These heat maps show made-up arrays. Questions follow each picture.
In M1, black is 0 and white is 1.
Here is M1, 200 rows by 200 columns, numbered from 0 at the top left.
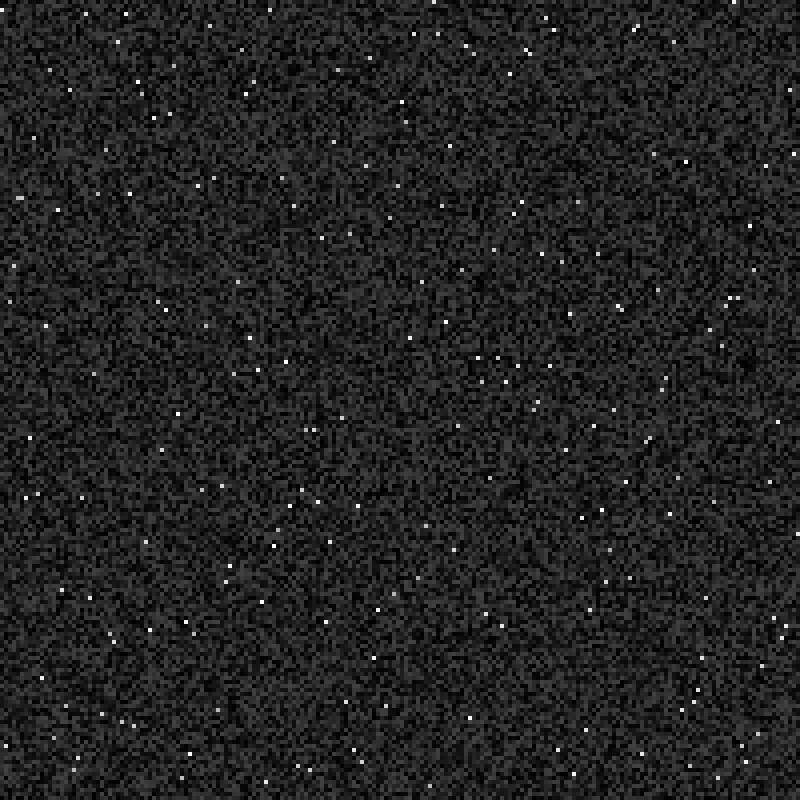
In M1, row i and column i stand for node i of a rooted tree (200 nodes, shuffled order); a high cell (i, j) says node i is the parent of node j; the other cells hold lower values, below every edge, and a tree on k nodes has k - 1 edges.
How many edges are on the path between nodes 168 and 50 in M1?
5
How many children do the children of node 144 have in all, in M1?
2
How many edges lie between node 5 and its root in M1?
7
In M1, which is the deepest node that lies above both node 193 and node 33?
76
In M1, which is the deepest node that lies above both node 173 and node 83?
164
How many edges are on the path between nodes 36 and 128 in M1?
9
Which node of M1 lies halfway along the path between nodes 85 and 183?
122
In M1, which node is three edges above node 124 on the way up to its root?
95
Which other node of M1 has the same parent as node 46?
81
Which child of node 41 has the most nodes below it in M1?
91
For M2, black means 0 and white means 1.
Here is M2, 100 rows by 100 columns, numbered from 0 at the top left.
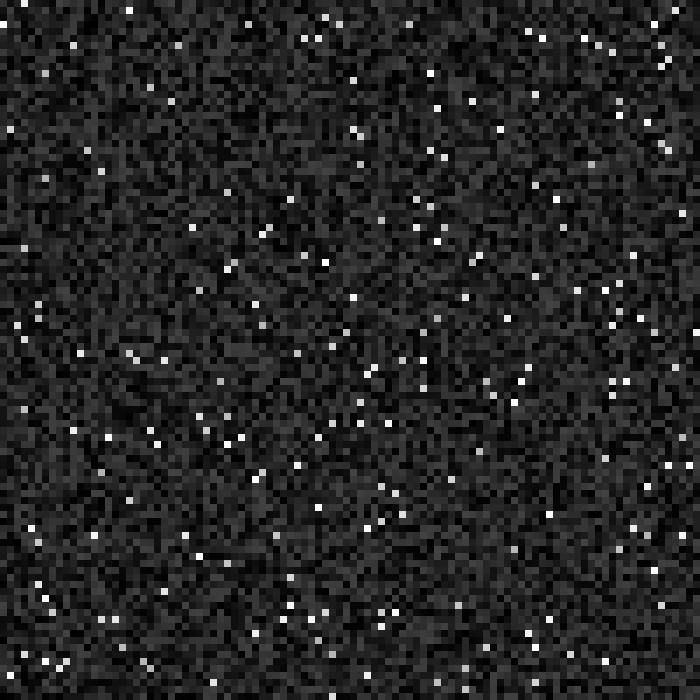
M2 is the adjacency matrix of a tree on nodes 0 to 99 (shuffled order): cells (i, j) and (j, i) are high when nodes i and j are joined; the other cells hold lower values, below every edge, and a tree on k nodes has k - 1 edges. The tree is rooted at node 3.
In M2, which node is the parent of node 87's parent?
37
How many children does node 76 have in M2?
4
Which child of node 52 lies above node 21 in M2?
96
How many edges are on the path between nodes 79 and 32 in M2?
3
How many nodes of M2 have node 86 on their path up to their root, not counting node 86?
12
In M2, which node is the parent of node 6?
10
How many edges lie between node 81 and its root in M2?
2
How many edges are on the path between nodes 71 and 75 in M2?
5
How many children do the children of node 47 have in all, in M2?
2
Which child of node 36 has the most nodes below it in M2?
90
